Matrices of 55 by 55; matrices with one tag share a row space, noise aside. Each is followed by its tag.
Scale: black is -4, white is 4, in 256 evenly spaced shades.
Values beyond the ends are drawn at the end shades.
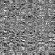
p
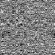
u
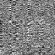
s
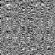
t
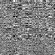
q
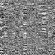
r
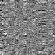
r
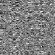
s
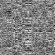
q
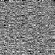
p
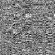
q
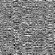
q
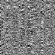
t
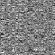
u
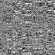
q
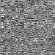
u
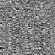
s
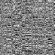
q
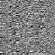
s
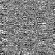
r
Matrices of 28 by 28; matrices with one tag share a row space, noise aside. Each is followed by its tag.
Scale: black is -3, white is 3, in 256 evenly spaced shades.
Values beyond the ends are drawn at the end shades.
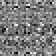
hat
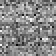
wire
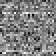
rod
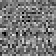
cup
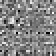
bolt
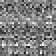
hat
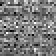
rod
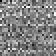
cup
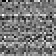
hat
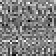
cup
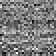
rod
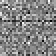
cup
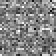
wire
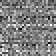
cup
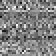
cup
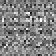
hat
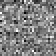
rod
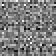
hat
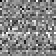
cup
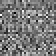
cup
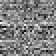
rod
